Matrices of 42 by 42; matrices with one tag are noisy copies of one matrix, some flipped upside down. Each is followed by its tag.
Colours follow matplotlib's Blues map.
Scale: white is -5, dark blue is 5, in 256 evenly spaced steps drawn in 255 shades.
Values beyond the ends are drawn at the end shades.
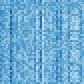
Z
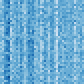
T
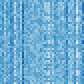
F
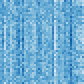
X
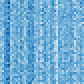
T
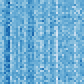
T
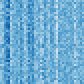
T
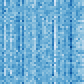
X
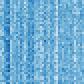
T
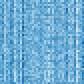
F
